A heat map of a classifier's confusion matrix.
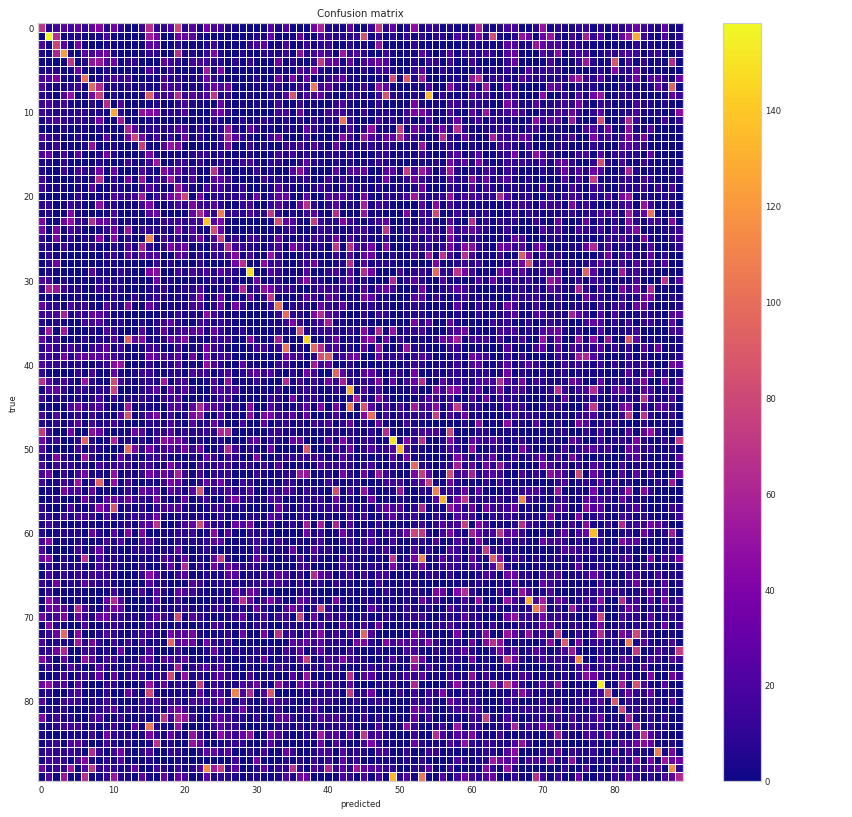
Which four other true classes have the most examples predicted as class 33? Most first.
23, 72, 37, 78
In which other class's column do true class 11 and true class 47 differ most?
42
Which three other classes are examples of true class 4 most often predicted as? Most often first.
80, 39, 88
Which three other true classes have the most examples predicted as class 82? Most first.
73, 37, 46
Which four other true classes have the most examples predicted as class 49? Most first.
89, 6, 63, 30
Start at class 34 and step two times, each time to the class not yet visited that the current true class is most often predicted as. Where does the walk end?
40
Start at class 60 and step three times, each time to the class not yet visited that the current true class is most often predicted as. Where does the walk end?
8
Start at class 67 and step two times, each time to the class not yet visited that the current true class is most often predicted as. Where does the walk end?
22
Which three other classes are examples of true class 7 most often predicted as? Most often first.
38, 88, 8
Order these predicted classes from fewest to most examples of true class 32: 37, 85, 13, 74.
74, 13, 37, 85
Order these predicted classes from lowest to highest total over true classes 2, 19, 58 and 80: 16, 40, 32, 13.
13, 40, 32, 16
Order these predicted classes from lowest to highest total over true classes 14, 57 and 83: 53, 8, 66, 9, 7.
9, 8, 7, 66, 53
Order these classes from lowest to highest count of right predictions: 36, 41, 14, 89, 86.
89, 14, 36, 41, 86
